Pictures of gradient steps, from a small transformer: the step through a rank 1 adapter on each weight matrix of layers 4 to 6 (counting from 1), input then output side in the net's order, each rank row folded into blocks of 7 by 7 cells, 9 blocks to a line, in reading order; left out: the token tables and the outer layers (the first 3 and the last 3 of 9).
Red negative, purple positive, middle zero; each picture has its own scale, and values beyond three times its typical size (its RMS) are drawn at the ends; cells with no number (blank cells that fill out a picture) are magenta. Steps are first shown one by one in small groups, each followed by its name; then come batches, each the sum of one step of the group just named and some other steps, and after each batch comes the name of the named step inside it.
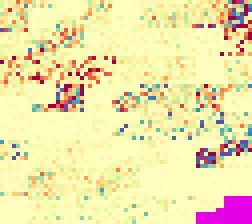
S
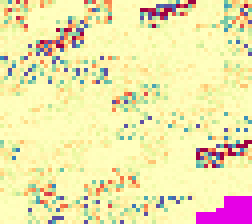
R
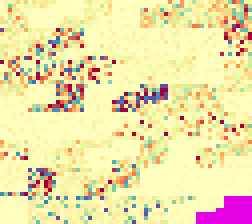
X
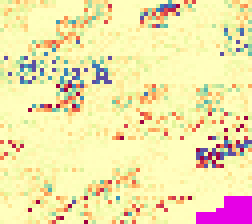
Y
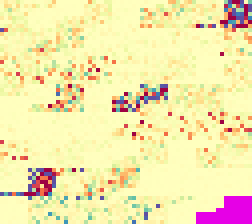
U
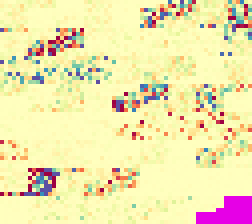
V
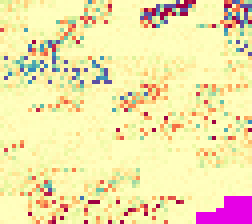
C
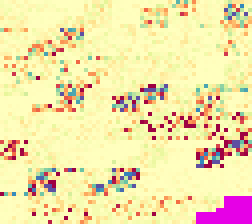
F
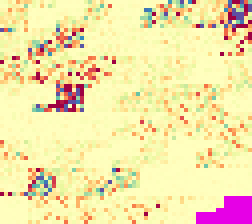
S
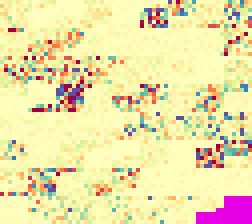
Y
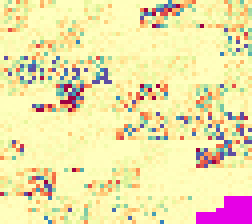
Y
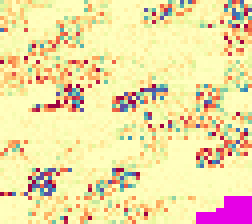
F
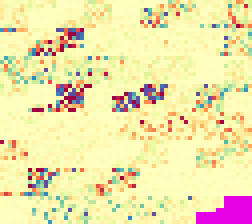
V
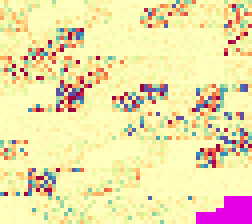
F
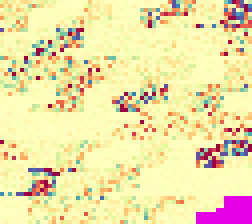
U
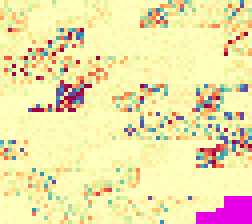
F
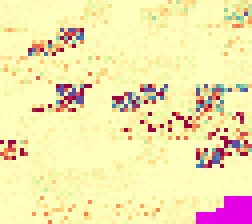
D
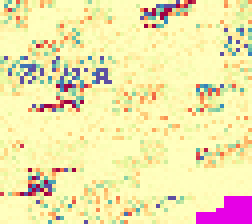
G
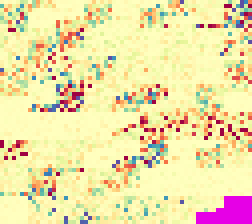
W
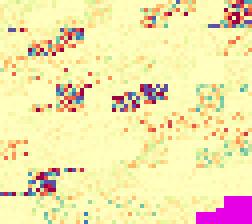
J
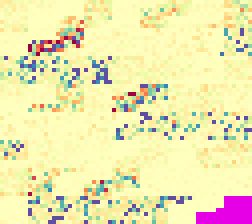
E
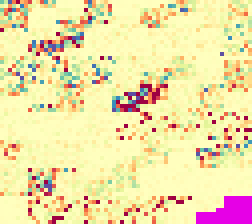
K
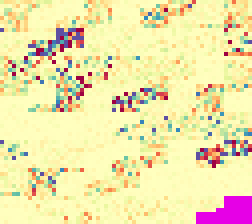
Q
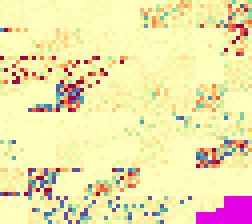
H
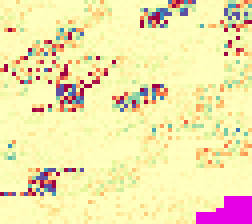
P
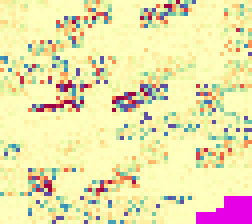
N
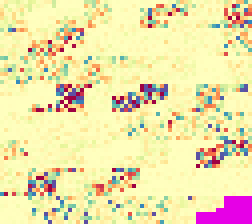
J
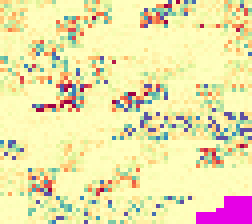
N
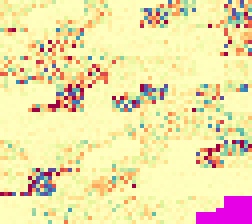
P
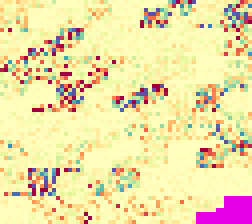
P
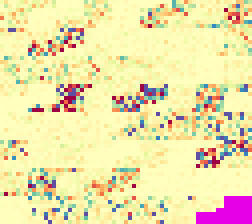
J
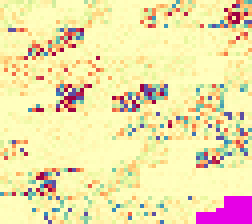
J
